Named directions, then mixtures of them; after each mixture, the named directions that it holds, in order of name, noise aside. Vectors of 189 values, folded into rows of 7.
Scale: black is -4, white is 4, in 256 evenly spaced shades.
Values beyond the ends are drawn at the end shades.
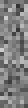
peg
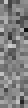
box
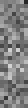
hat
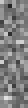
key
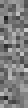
box, hat, peg.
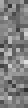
hat, key, peg.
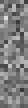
box, hat, peg.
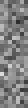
box, hat.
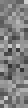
hat.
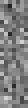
box, key.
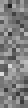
box, hat, key.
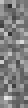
key.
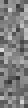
box, peg.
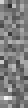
key.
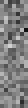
box, peg.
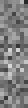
hat.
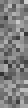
box, hat, peg.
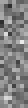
key.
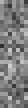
hat, key.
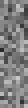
box, peg.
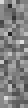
key.
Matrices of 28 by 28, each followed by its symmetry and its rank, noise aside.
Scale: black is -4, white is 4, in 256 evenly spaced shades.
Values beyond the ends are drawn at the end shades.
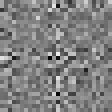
no symmetry, rank three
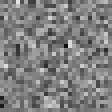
no symmetry, rank five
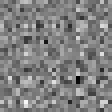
symmetric, rank three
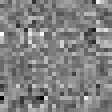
no symmetry, rank four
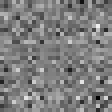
symmetric, rank four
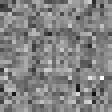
no symmetry, rank five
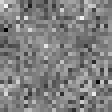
symmetric, rank four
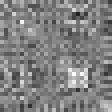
symmetric, rank three
